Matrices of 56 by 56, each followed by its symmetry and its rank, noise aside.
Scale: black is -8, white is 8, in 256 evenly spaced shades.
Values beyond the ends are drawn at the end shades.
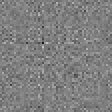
symmetric, rank six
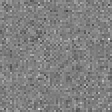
symmetric, rank eight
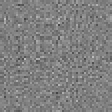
antisymmetric, rank eight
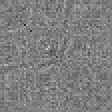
symmetric, rank eight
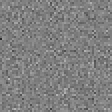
no symmetry, rank seven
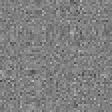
antisymmetric, rank eight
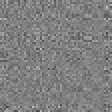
no symmetry, rank six
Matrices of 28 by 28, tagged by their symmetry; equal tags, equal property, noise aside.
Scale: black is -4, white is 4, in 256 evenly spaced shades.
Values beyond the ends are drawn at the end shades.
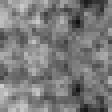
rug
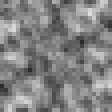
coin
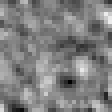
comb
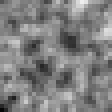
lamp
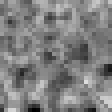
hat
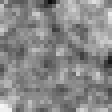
lamp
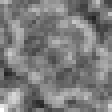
lamp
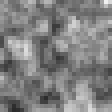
hat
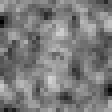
coin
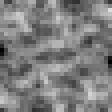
coin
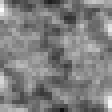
coin
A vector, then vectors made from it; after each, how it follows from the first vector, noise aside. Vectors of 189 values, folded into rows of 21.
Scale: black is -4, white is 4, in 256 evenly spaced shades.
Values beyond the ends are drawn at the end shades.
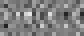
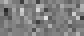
wrapped around, negated, partly zeroed.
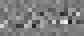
wrapped around, partly zeroed.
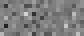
partly zeroed.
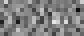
reversed.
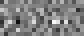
reversed.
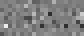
negated, partly zeroed.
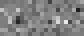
reversed, partly zeroed.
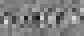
wrapped around, negated, partly zeroed.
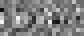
reversed, negated.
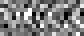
scaled up.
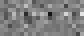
negated, partly zeroed.
